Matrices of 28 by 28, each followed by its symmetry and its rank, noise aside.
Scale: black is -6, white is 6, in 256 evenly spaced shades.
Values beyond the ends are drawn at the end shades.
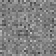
no symmetry, rank seven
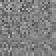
no symmetry, rank six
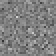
symmetric, rank eight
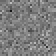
symmetric, rank seven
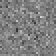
no symmetry, rank eight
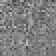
no symmetry, rank eight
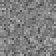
no symmetry, rank eight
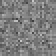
no symmetry, rank eight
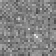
symmetric, rank eight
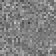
no symmetry, rank six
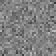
symmetric, rank seven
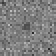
symmetric, rank seven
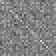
symmetric, rank seven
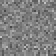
no symmetry, rank eight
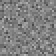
symmetric, rank seven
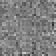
antisymmetric, rank eight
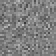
antisymmetric, rank six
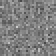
antisymmetric, rank eight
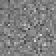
symmetric, rank eight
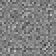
symmetric, rank seven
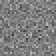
no symmetry, rank six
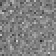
symmetric, rank seven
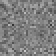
antisymmetric, rank six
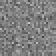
antisymmetric, rank six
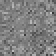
symmetric, rank seven
